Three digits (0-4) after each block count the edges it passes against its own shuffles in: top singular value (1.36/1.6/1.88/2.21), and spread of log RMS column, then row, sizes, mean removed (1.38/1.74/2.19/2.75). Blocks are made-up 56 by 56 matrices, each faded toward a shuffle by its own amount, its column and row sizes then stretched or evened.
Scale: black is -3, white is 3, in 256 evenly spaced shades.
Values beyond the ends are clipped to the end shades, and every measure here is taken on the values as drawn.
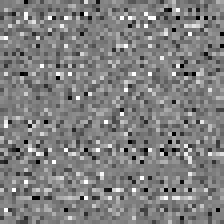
1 0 3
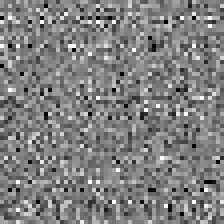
2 0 3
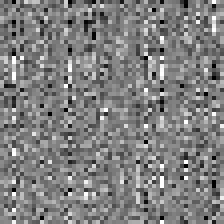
3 4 0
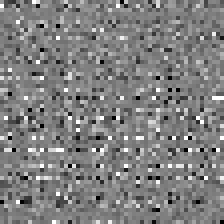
2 2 4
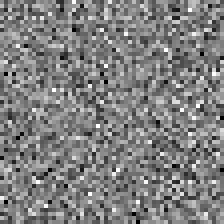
2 0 0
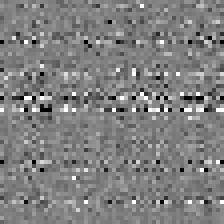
4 2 4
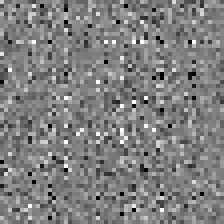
1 3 1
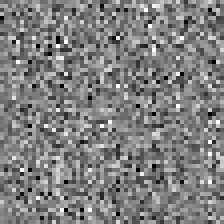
1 2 1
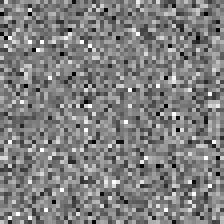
1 0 0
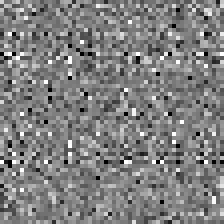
3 2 2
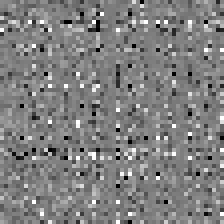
0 4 3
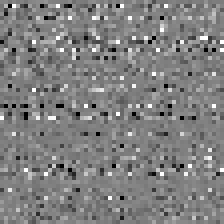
0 0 4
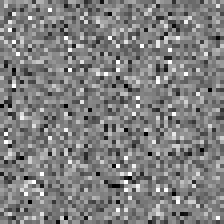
1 1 0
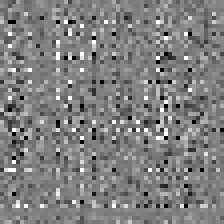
2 4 4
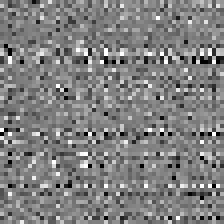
4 2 4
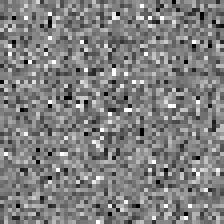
0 0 2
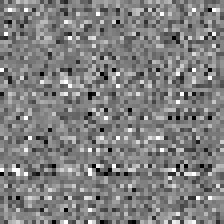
1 1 4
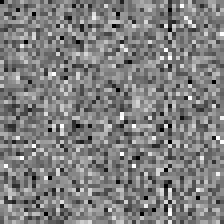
3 1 0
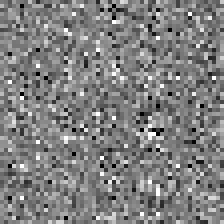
1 4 0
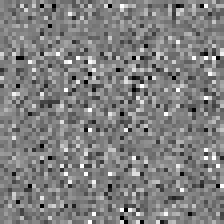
0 2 2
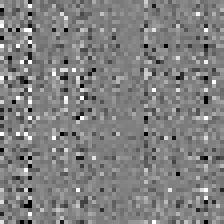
2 4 3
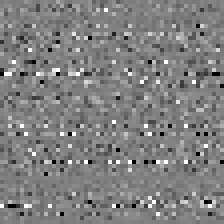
0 0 4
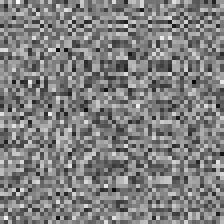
4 1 0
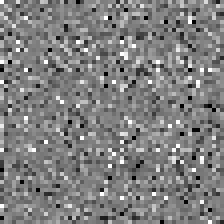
1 1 0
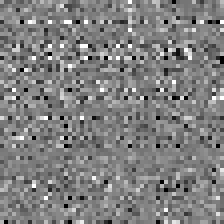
1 2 4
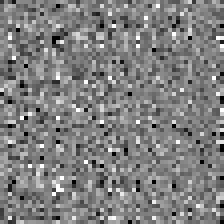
3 3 0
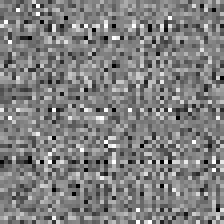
4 1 3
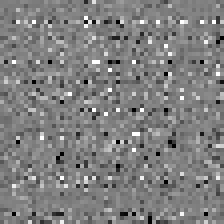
0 2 3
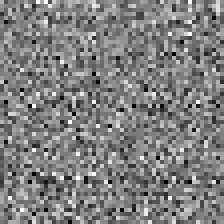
1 1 2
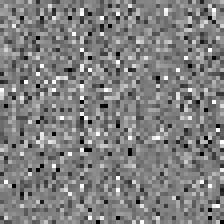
2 3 1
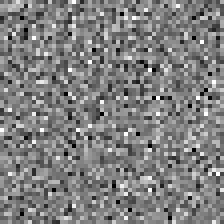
1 0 0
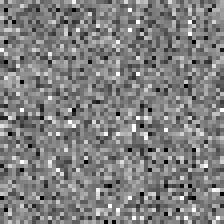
0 1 1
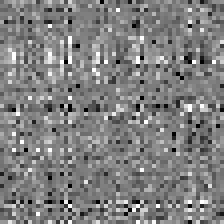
4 2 3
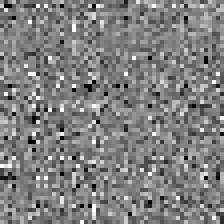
1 3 2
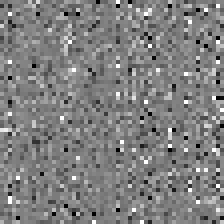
1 3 0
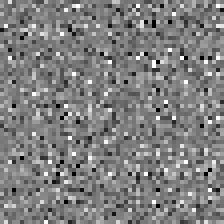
1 1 2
